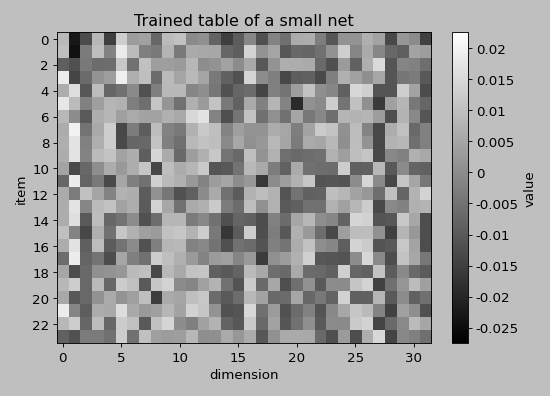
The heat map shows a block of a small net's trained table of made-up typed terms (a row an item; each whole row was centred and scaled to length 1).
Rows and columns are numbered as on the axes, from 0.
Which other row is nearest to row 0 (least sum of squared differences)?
15
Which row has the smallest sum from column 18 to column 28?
3
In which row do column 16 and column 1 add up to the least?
0
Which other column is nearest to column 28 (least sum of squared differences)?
2
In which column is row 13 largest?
1
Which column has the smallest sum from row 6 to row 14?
27
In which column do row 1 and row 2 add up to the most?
5
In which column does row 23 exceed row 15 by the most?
14
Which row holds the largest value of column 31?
12
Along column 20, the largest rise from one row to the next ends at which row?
6
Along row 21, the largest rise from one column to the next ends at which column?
16
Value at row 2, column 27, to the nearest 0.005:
0.015
